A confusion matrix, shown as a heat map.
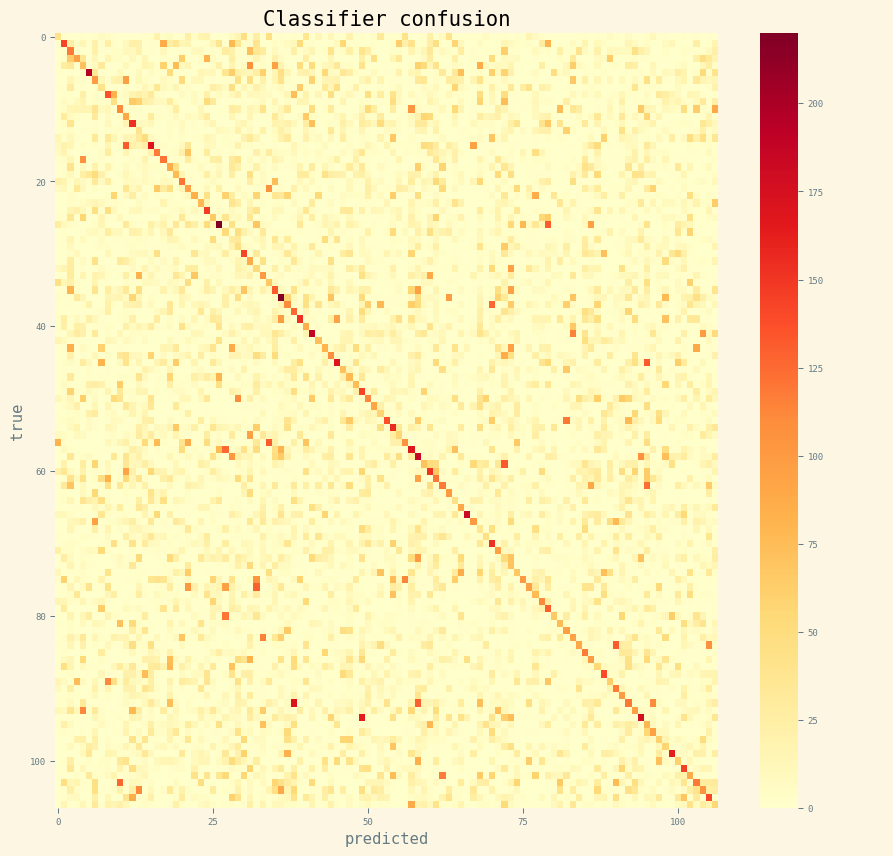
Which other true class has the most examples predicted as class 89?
3
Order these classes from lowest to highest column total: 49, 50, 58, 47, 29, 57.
50, 47, 29, 57, 49, 58
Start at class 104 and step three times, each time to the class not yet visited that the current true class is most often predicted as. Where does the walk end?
37
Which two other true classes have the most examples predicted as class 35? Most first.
4, 20
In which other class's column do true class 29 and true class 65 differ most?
72
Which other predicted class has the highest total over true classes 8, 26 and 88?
79
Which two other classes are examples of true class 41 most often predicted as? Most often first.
83, 104
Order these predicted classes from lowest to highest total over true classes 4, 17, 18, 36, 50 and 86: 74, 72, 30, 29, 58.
74, 30, 72, 58, 29
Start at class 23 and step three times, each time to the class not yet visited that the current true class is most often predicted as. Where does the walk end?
27
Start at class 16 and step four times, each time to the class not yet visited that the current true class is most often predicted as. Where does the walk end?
62
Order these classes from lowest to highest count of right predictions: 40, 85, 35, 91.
40, 91, 85, 35
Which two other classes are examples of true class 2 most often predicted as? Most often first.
31, 72
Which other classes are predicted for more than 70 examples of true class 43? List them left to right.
2, 28, 73, 103
